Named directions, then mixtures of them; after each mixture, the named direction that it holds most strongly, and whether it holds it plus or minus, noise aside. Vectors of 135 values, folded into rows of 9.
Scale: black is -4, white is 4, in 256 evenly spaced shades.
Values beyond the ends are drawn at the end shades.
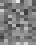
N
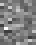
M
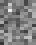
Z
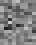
M, minus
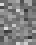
M, plus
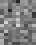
Z, minus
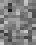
Z, minus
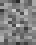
N, minus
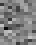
M, minus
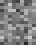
N, minus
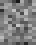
N, minus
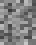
Z, minus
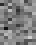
M, minus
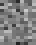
N, minus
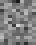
N, minus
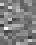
M, plus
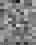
N, minus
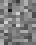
Z, minus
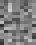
Z, plus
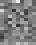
N, plus
